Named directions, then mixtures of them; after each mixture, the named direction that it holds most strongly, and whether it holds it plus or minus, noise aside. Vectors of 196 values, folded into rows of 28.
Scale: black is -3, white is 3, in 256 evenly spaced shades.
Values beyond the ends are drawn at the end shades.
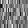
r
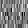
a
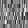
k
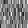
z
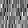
r, minus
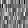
k, plus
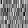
k, minus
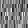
a, minus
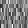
r, plus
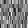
z, plus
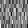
z, minus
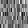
a, plus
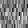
a, minus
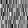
r, minus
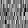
k, minus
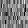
k, minus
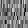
k, minus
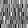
z, plus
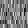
k, minus
